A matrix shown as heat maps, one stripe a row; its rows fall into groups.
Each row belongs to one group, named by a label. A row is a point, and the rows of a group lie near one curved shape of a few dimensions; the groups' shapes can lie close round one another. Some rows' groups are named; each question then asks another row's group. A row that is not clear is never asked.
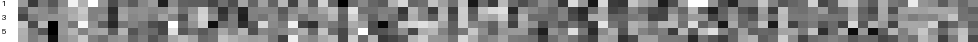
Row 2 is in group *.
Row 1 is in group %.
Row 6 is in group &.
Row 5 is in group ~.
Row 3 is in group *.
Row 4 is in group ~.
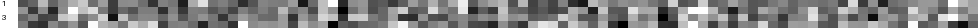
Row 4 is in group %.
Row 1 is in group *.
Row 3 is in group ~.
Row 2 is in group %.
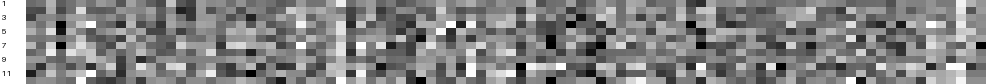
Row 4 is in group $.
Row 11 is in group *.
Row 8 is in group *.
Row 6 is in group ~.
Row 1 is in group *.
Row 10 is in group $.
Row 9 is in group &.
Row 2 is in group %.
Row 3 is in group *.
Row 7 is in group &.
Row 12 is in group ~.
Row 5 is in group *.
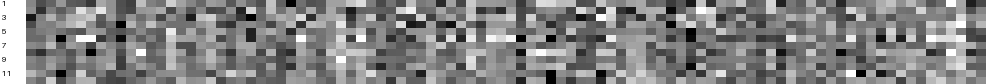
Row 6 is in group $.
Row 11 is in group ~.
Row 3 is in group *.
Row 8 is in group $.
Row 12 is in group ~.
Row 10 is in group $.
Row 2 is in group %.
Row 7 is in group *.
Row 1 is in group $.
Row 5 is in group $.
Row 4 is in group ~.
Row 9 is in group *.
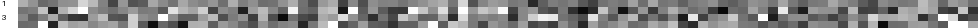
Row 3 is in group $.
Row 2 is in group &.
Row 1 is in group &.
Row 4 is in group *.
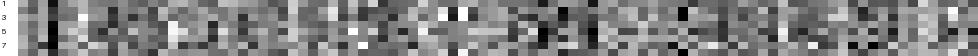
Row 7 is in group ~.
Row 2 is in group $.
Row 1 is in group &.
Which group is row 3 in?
$
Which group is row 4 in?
~
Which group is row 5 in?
&
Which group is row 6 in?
~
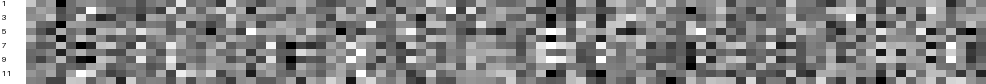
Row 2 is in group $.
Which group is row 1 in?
~
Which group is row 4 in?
~
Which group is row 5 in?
%
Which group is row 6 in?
~
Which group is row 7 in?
$
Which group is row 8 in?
$
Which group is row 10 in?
$
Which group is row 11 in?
&
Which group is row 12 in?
~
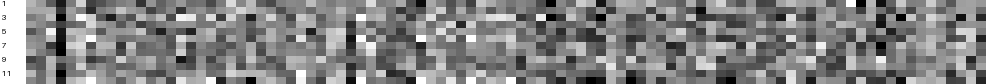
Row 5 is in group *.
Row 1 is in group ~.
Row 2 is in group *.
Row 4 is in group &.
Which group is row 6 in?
&
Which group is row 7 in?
~
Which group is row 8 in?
~
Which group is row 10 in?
%
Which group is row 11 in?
&
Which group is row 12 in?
&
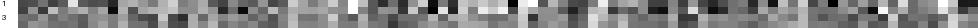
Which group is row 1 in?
$
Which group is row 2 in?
*
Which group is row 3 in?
*
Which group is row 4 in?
*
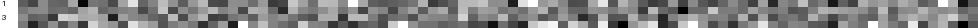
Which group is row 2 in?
$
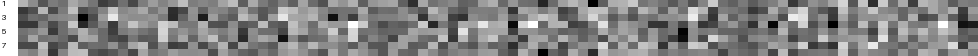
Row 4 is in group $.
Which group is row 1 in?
&
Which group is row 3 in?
%
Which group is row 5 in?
$
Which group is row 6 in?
$
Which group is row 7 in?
%
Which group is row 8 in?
~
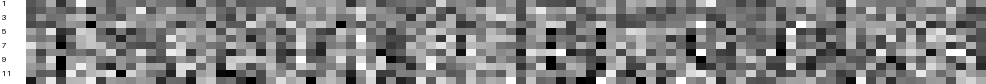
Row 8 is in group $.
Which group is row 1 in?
%
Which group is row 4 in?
%
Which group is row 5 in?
~
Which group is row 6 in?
$
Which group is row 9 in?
&
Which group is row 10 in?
&
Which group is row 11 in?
~
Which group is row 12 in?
*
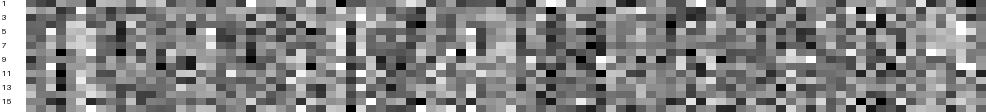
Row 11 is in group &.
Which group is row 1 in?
%
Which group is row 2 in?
~
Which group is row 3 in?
$
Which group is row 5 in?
*
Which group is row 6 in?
~
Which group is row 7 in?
*
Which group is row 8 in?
$
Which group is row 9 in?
*
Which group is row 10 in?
*
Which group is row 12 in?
%
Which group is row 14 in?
&
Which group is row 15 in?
~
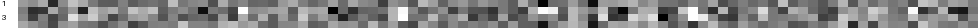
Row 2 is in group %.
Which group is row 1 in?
~
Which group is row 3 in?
%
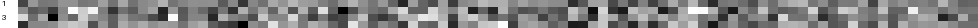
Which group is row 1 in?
*
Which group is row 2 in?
%
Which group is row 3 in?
~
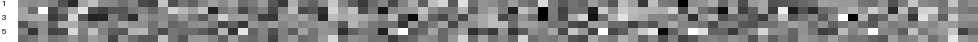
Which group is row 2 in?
~
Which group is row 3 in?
~
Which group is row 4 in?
*
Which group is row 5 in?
%
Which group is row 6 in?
*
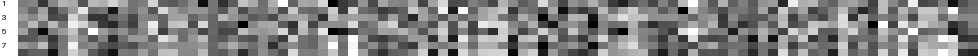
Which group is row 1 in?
%
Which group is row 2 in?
$
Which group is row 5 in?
%
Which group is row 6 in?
$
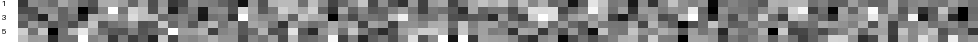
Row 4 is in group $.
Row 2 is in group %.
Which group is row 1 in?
*
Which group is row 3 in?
%
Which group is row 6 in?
$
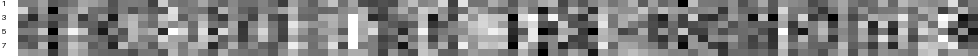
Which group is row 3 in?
$
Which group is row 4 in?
$
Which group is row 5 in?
&
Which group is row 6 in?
$
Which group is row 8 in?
~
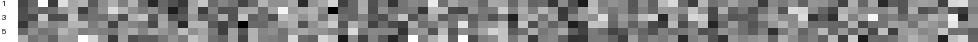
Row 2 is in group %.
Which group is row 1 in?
*
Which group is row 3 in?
%
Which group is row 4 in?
*
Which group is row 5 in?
*
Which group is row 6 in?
&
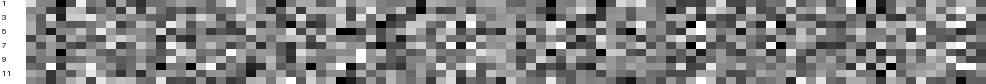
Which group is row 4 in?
$
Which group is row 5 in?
%
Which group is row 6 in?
*
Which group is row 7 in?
$
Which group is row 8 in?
&
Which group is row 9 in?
$
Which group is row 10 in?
*
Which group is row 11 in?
&
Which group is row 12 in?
%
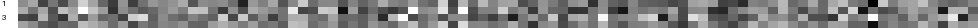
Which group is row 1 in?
&
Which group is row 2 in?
&
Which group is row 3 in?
%
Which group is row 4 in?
&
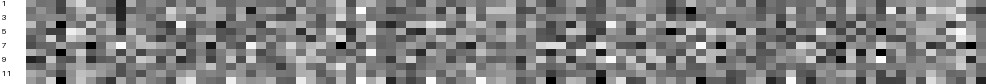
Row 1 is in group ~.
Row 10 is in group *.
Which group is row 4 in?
~
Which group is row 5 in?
~
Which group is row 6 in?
*
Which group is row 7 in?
%
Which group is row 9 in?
%
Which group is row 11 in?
&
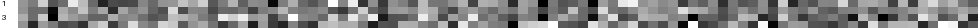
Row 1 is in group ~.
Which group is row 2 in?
~
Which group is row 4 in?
$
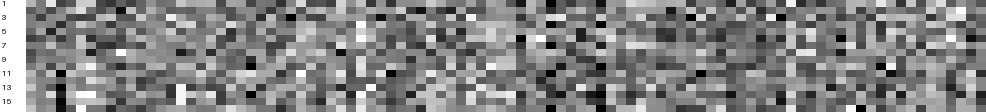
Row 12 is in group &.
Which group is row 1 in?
~
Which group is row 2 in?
~
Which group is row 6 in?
$
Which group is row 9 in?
*
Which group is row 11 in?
&
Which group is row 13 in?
~
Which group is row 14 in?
&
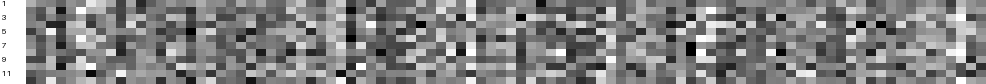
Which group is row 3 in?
$
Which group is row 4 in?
~
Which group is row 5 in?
*
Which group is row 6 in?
%
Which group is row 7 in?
$
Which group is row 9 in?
%
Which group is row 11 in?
%
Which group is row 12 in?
*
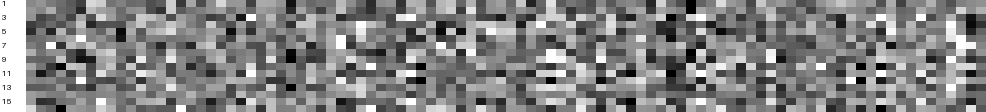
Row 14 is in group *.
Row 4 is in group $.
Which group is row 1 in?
$
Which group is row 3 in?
%
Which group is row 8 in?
$
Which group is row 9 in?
$
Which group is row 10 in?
~
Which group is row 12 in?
~
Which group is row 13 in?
$
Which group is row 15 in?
%
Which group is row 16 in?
~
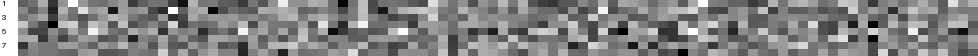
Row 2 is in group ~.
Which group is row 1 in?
%
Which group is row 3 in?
*
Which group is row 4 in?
~
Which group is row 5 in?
%
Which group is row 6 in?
&
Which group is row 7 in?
*
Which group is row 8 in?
$
